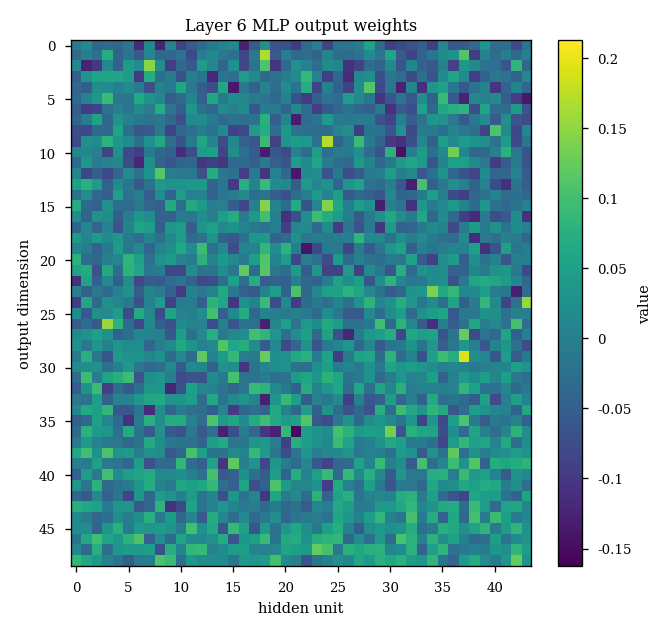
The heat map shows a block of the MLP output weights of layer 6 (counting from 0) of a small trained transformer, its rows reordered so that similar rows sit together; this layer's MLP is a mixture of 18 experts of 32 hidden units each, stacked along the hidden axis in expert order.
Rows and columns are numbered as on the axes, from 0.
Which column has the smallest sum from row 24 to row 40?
9
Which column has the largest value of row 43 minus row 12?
38
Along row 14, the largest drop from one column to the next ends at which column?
26
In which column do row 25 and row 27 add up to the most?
13
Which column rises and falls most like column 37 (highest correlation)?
21
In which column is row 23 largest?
34
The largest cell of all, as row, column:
29, 37
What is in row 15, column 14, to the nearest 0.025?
0
